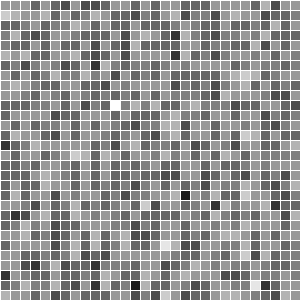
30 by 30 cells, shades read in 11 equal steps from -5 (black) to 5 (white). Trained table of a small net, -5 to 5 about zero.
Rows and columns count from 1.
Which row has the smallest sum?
18
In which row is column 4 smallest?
27
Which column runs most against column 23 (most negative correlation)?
16
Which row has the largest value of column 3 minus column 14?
29
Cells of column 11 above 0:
14
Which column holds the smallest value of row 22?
2
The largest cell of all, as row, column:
11, 12
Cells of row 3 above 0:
9
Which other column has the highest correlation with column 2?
25
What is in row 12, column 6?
-2
